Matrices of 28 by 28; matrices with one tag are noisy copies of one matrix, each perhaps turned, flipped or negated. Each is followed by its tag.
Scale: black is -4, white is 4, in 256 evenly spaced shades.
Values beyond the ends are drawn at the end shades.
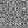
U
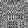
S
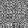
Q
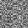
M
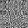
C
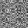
M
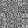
C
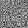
U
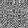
Q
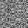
M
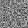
U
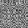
Q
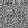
Q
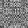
S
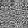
C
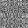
C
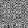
Q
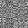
C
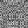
S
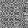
Q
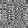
S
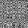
Q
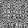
Q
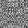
S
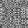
S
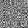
U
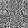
C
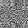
C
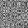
U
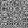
U
